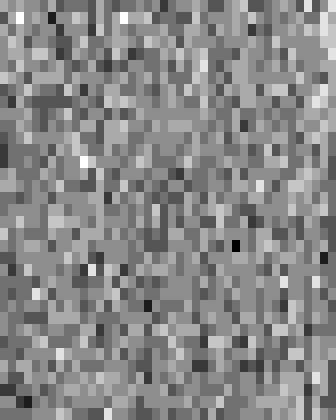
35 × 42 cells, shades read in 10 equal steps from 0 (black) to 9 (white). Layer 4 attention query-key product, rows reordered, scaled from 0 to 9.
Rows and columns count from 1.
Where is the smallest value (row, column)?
21, 30
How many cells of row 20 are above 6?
1
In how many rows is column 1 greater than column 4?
9
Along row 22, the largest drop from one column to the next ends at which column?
41
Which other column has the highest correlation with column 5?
6
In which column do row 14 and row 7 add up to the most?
11
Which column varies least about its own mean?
17
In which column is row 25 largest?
5
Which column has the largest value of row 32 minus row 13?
40
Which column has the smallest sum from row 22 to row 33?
2
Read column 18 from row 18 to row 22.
5 6 4 5 4
